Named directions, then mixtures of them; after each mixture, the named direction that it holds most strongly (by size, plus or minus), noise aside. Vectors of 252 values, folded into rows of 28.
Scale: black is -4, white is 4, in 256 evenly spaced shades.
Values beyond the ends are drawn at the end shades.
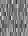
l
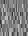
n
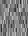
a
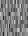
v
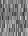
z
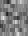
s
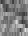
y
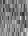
z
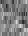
y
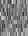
l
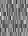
l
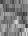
y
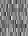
l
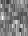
s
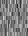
v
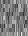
z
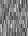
a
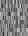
v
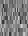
n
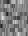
s
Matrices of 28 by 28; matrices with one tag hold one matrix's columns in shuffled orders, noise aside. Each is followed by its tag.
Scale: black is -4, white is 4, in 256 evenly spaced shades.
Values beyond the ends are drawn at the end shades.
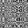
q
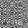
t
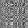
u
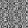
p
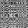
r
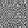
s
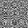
t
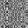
p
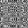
q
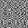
t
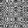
q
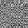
s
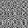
t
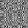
p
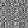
u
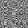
t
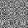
t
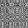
u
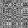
u
